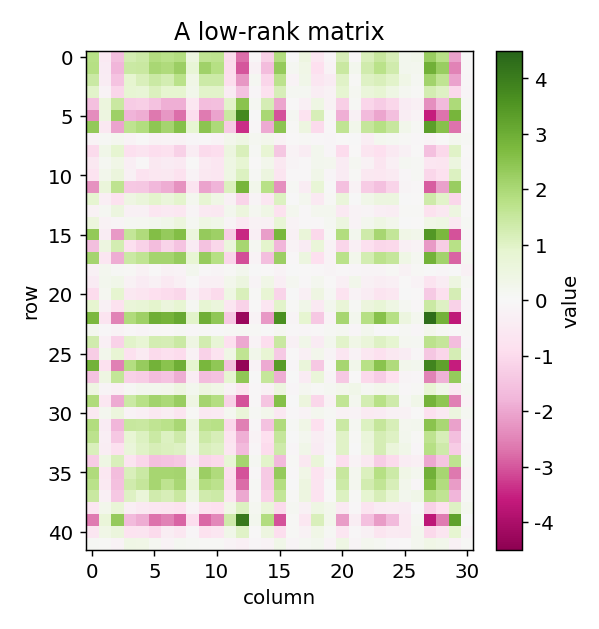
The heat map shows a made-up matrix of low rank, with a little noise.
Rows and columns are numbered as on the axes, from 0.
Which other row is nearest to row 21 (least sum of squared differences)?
12
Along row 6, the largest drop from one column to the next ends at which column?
29
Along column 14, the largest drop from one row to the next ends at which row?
6
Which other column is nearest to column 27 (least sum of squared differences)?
15
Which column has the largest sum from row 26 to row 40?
27
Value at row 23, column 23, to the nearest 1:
0
